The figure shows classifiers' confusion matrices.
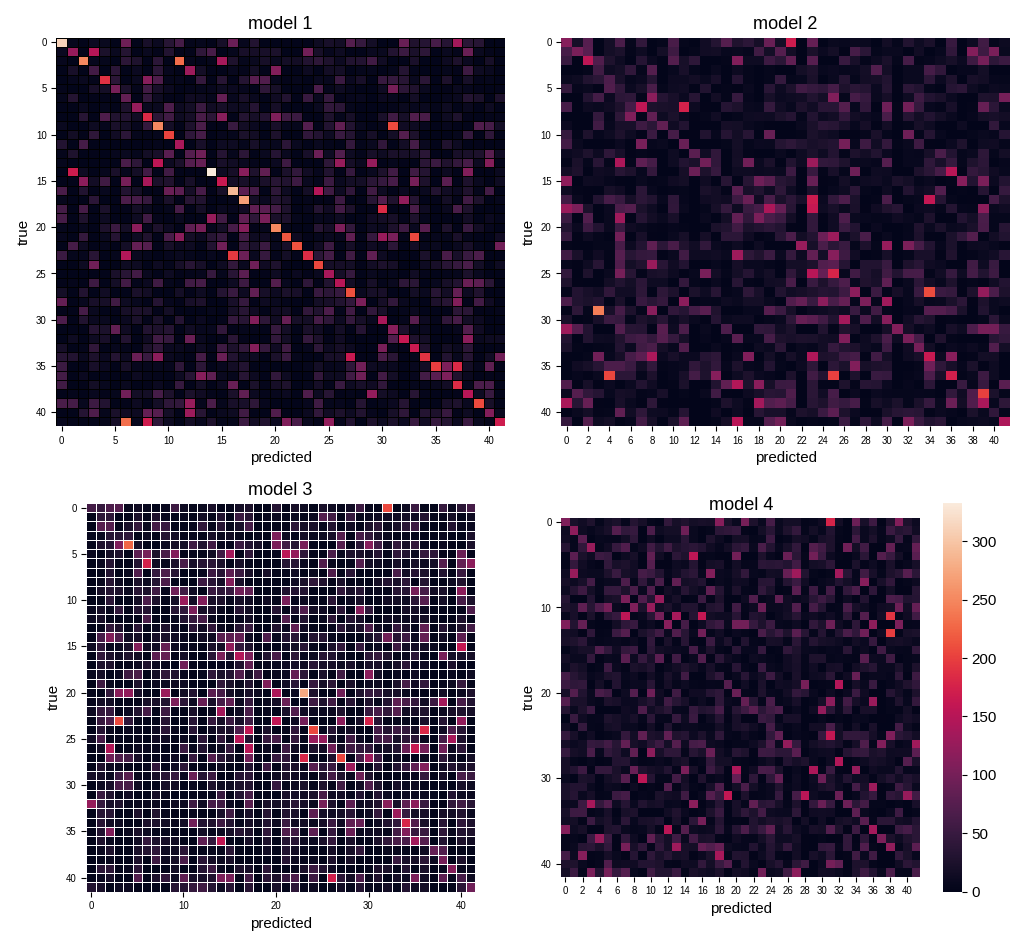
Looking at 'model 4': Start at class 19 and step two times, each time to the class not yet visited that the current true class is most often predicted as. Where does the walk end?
28
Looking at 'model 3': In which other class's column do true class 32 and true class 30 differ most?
0
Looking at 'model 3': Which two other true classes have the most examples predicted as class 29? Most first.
11, 34
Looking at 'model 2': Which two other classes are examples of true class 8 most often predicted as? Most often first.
6, 30
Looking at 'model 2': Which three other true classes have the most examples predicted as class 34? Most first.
27, 17, 35
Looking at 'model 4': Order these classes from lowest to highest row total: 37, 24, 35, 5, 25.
24, 5, 35, 37, 25
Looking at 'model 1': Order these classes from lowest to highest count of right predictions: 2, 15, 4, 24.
15, 4, 24, 2
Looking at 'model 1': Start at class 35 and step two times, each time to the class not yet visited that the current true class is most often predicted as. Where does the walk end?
16
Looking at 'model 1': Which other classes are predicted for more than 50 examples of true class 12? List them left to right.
10, 13, 24, 26, 40
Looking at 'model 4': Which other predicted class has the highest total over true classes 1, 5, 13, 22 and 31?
38
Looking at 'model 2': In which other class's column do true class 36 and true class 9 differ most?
4
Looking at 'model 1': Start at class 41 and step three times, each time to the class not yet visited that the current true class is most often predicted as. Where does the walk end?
8
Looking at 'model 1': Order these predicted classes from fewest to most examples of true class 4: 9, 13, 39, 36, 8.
39, 36, 13, 9, 8
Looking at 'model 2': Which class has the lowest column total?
31
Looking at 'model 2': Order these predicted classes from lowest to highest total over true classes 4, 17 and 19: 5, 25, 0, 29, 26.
29, 25, 0, 26, 5
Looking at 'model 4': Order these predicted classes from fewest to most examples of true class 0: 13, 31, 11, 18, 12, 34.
11, 13, 12, 34, 18, 31
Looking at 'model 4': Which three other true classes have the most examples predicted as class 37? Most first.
26, 4, 15
